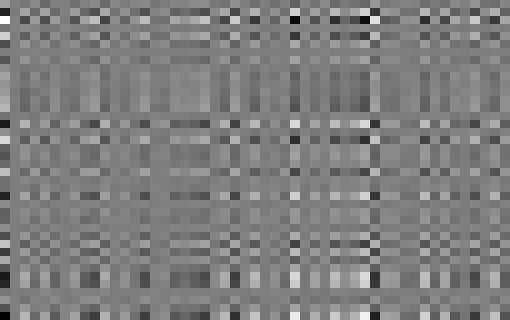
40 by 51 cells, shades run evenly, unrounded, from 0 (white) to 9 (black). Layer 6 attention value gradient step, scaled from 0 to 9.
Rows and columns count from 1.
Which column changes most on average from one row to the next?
1
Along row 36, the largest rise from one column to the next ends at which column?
38
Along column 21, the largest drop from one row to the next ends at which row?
3
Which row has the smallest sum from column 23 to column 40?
40
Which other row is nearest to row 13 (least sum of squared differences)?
10
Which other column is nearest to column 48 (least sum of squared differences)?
21
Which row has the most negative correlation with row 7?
37
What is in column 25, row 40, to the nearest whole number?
4
